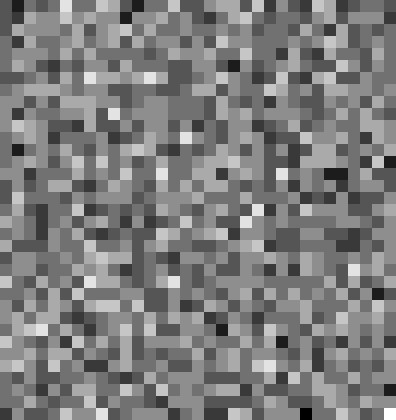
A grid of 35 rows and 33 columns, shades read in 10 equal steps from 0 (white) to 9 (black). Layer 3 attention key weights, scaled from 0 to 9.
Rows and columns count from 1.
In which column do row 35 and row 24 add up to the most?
26
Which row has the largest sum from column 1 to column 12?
32
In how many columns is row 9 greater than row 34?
12
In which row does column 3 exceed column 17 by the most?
15
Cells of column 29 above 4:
17
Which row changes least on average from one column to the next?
8
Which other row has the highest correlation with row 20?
18
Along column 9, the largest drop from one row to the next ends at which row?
35
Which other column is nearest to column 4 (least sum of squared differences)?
13
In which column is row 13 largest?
2
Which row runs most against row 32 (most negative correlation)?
16
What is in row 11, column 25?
3
